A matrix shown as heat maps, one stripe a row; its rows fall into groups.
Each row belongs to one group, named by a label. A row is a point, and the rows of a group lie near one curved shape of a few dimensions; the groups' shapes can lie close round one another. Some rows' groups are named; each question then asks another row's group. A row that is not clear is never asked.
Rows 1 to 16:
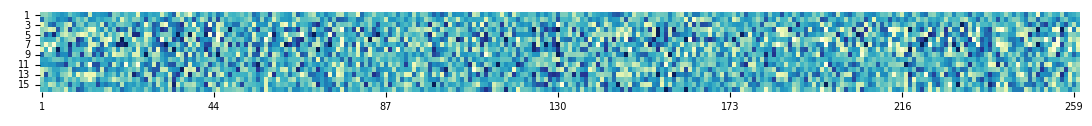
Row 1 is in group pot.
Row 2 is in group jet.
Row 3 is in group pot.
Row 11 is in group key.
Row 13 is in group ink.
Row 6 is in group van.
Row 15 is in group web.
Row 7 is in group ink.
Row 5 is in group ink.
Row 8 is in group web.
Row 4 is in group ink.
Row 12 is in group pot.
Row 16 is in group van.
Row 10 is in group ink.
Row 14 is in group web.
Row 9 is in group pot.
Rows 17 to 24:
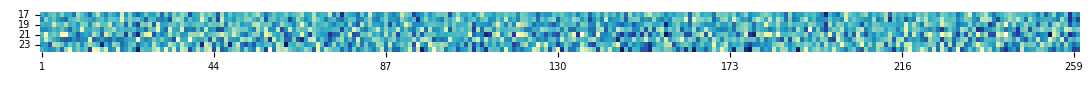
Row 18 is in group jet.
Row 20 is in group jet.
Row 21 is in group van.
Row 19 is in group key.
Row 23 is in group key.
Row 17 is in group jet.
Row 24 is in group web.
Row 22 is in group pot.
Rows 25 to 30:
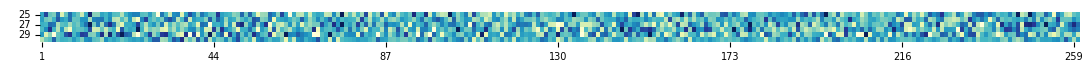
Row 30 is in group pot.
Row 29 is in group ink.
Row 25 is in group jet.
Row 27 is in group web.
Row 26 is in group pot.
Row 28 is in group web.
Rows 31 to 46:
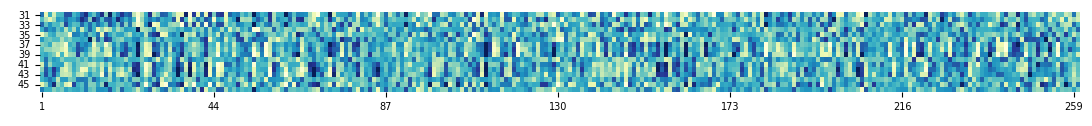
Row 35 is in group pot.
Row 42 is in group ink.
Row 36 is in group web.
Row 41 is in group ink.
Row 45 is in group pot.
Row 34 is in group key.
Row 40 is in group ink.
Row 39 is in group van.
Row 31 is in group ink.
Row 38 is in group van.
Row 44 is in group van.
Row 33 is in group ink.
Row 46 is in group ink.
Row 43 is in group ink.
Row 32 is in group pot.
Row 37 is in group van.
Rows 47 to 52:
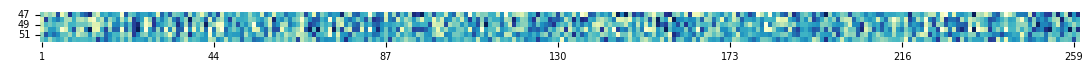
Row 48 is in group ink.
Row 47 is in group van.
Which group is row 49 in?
ink
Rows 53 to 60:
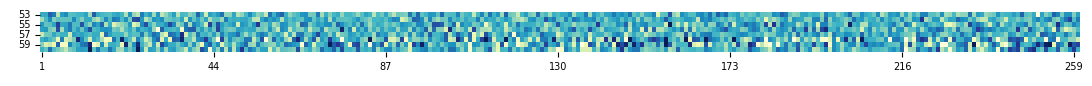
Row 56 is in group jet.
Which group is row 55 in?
pot
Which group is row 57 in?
pot
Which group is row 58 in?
van
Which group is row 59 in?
van
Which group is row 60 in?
web
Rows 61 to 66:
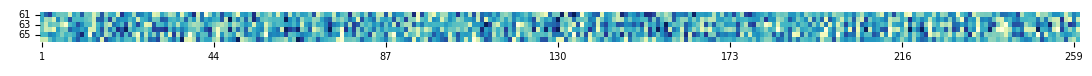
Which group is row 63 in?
van
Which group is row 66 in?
pot
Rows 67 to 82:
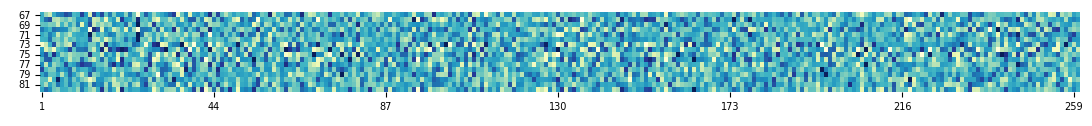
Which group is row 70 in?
key
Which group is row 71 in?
web
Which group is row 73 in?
pot
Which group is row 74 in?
ink
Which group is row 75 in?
ink
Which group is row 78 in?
jet
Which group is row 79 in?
jet
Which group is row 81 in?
pot
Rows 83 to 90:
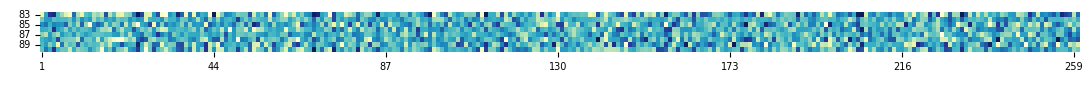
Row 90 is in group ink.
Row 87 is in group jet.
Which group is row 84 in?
ink
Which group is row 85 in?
key
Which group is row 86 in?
key
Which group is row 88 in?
pot
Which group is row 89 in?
van
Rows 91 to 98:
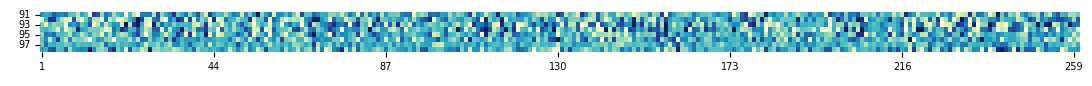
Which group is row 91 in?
key
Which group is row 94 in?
van
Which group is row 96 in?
web
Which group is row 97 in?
ink
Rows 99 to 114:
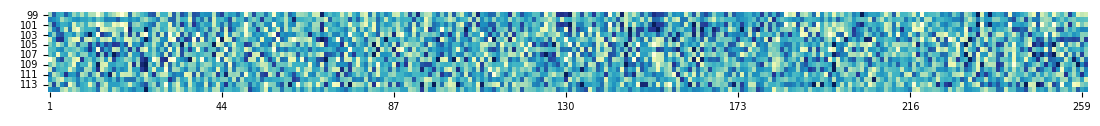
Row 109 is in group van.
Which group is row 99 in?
web
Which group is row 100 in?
ink
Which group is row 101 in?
web
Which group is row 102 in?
web
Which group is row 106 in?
van
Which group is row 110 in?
jet
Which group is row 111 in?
pot
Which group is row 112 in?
ink
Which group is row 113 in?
jet
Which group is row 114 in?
key
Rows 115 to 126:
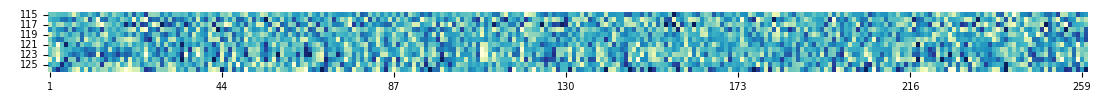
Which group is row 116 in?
key
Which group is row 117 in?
ink
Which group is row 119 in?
jet
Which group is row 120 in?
pot
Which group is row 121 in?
web
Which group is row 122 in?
pot
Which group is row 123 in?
pot
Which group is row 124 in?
web
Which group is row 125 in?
key
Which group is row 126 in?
pot
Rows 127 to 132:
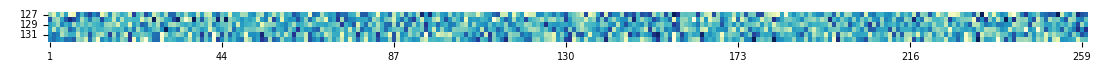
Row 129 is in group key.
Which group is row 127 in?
van
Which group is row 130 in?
jet
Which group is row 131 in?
key
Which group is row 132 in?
key
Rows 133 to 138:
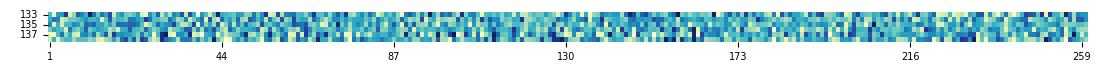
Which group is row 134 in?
key
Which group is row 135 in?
ink
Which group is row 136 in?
van
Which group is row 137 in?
pot
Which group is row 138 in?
ink
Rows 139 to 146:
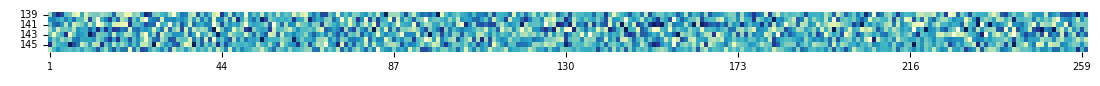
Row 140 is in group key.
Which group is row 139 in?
pot
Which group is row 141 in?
web
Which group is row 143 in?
van
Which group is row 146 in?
jet
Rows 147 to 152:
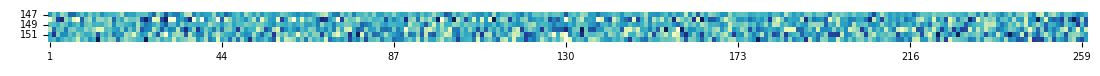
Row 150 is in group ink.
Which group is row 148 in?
pot
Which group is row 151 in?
ink
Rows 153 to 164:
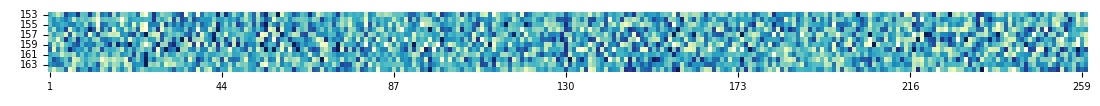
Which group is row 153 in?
pot
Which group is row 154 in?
web
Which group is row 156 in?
van
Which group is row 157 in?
van
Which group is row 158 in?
web
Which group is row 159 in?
ink
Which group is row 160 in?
jet
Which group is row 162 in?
web
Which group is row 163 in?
key
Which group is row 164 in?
van
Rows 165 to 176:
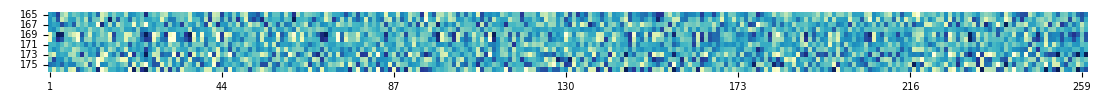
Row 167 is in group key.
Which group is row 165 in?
key
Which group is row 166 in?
key
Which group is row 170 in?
pot
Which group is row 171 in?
van
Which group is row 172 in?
web
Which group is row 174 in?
web
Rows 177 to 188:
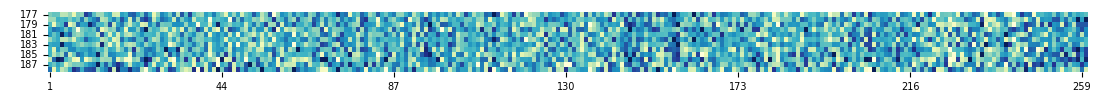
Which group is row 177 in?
van
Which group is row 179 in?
van
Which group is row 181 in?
key
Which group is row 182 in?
van
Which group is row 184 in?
jet
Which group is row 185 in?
van
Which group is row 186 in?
pot
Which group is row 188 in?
ink
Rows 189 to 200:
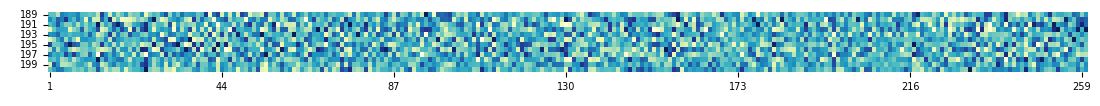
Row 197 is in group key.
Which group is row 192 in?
jet
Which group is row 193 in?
key
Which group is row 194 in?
pot
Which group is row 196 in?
ink
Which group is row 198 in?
web
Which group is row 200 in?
key
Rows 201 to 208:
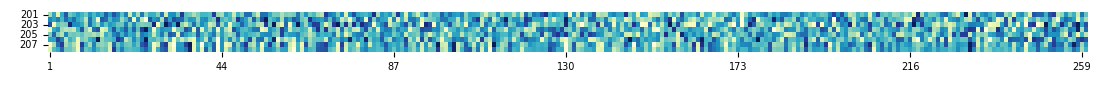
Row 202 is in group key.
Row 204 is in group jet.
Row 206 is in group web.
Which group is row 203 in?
jet
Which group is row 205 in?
ink
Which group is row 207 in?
pot
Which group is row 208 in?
pot
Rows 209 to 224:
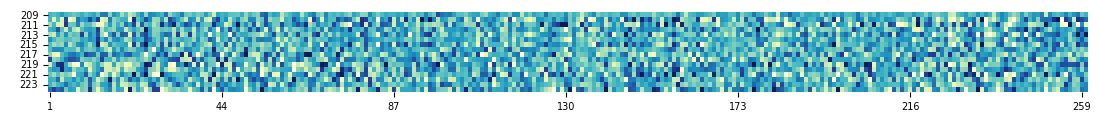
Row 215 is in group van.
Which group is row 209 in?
pot
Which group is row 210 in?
van
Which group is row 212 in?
web
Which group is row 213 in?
jet
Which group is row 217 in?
pot
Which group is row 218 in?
jet
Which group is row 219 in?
pot
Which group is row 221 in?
van
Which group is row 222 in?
key
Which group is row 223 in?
pot
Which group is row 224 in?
key
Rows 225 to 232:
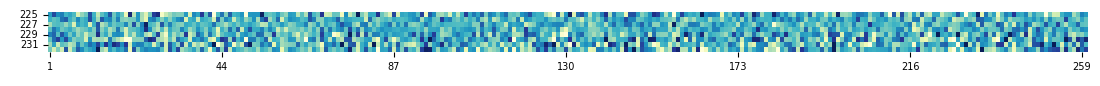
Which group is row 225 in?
key
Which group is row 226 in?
pot
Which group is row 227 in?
van
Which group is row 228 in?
web
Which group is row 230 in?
pot
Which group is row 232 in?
van
